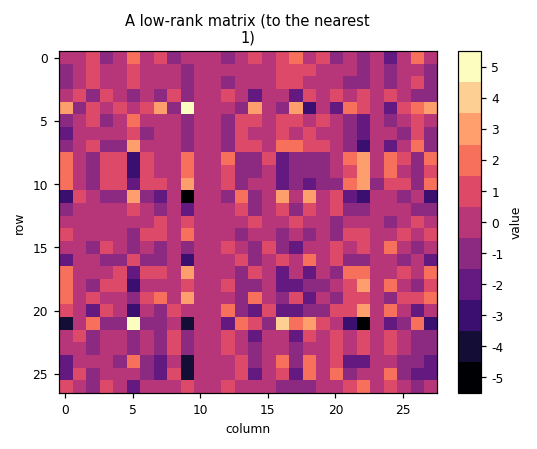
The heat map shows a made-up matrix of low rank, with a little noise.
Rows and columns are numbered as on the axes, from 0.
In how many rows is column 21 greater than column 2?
13
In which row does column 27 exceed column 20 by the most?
4
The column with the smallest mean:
9
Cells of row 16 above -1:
17
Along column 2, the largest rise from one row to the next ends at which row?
21
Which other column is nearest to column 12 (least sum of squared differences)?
3
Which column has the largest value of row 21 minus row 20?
5
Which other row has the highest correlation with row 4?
19
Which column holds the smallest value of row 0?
24
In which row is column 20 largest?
25
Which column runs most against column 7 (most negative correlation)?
20
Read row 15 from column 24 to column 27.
2 0 -1 0
